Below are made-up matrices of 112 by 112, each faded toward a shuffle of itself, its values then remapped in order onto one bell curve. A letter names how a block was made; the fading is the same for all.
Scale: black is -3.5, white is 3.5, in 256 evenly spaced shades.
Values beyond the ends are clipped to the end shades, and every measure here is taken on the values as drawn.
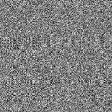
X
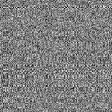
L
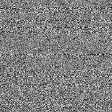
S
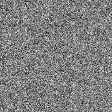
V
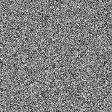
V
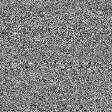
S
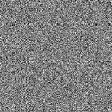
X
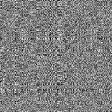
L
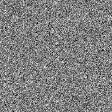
V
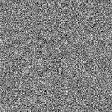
X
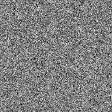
V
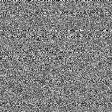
S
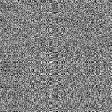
L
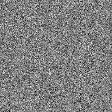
V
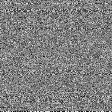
S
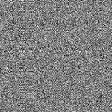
X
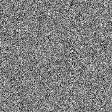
V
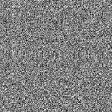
X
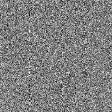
V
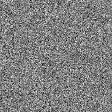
V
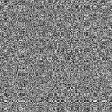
L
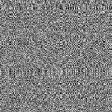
L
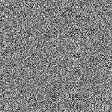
X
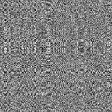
L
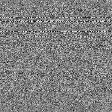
S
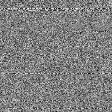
S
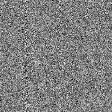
V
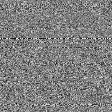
S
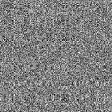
X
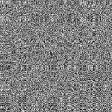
L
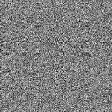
X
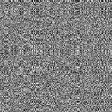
L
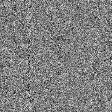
V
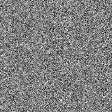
V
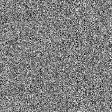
V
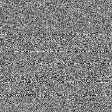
S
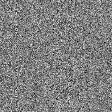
V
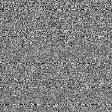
S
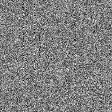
V
